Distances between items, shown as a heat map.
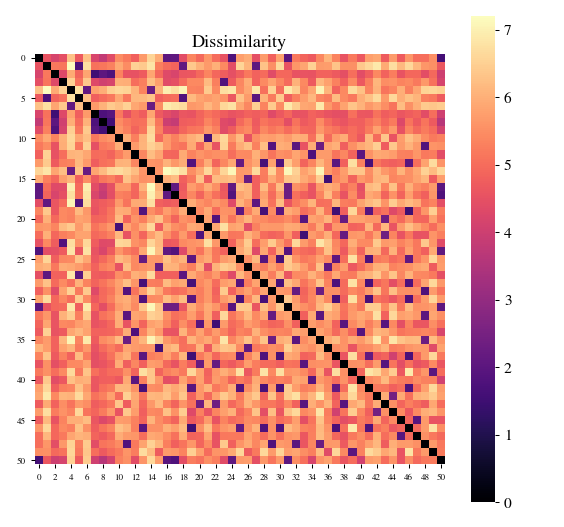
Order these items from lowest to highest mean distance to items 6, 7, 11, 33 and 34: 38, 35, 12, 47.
38, 12, 35, 47
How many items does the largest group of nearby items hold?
8
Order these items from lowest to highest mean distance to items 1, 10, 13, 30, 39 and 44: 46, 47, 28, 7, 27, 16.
28, 46, 7, 27, 47, 16
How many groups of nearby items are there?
14
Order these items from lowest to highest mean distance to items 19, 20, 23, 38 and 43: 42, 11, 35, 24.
24, 11, 42, 35
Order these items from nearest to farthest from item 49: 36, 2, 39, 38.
39, 36, 2, 38
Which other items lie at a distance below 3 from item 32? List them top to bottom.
11, 29, 35, 48
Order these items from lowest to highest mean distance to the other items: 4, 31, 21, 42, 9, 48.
9, 48, 31, 21, 42, 4
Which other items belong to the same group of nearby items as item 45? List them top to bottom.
47
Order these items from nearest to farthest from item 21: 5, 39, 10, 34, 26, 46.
10, 26, 39, 34, 5, 46
